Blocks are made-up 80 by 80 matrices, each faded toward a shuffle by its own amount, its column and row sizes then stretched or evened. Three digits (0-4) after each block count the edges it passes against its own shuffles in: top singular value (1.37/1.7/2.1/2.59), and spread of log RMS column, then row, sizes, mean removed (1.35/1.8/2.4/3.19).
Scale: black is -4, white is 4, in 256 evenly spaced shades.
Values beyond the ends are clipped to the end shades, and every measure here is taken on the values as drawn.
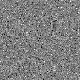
2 0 0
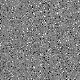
1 2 0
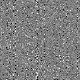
2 3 0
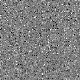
2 1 1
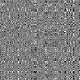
4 3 2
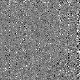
2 3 1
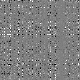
2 4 3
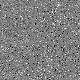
0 0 1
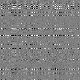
4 2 4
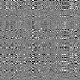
4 3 4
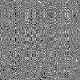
4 3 0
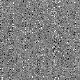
1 3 0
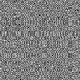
4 1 1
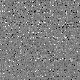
2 0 2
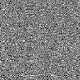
3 1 2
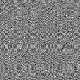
4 0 1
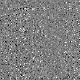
1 2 2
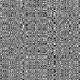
4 4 0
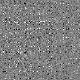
0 3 3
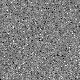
1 0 0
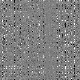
2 4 2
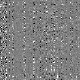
2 4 2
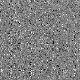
2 2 1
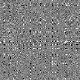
3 3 3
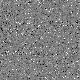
0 0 1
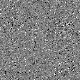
0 2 1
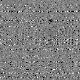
3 0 3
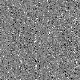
1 2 0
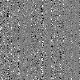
0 4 0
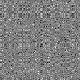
4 1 0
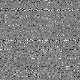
1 0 4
